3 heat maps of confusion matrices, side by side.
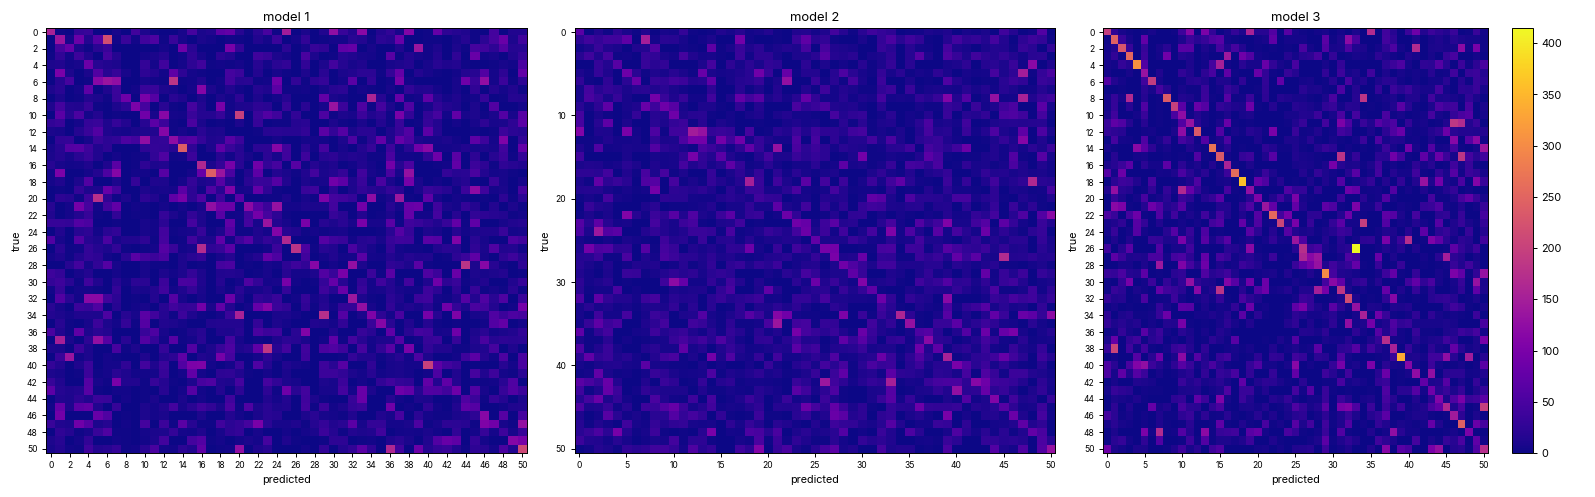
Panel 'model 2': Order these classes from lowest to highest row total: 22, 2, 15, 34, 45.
2, 15, 22, 45, 34
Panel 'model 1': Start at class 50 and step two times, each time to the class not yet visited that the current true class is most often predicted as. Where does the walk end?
27
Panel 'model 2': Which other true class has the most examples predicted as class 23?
36
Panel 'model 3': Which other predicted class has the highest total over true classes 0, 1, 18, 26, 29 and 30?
33
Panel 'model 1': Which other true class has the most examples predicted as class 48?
13
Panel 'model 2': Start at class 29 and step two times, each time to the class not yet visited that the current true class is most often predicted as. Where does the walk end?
40
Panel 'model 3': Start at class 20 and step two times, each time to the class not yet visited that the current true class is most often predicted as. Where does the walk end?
40
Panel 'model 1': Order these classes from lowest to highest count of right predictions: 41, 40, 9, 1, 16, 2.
41, 2, 9, 1, 16, 40
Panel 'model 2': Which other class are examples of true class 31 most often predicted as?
20
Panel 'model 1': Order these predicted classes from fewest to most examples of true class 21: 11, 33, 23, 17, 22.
11, 23, 22, 33, 17
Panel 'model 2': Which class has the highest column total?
39
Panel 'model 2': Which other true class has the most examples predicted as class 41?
14
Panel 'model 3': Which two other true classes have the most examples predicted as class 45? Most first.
27, 39
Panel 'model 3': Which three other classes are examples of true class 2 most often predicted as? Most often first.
41, 47, 49
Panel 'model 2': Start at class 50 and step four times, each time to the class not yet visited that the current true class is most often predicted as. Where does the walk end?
33
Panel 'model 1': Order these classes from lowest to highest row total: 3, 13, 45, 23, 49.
3, 49, 45, 23, 13
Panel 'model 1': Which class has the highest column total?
50
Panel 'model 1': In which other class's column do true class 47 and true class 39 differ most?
2
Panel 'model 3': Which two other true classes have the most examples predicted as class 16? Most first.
3, 30
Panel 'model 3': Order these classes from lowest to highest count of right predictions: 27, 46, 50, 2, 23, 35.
35, 27, 46, 50, 23, 2
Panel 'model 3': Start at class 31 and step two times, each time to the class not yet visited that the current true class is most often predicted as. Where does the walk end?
47
